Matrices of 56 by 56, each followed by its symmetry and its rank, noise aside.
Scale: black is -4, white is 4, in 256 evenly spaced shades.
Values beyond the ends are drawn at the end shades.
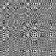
symmetric, rank four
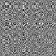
no symmetry, rank four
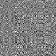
no symmetry, rank six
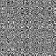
antisymmetric, rank six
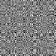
antisymmetric, rank four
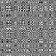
no symmetry, rank four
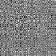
antisymmetric, rank six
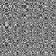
antisymmetric, rank four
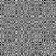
symmetric, rank four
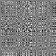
antisymmetric, rank four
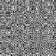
antisymmetric, rank six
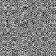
no symmetry, rank six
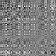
symmetric, rank four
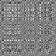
symmetric, rank three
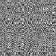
no symmetry, rank four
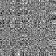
antisymmetric, rank six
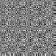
antisymmetric, rank four
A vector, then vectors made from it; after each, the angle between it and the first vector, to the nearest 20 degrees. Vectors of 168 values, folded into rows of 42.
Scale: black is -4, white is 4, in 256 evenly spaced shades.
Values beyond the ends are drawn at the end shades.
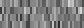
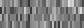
20 degrees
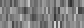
140 degrees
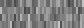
140 degrees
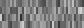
40 degrees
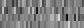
80 degrees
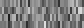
40 degrees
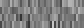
40 degrees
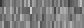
120 degrees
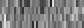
80 degrees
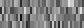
20 degrees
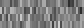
160 degrees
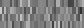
160 degrees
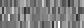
140 degrees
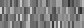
160 degrees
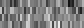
160 degrees
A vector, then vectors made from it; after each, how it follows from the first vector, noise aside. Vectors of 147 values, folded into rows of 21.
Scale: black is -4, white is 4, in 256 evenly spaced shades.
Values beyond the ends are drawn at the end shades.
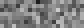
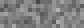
shrunk.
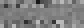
partly zeroed.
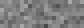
reversed, shrunk.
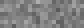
negated, shrunk.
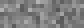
negated, shrunk.
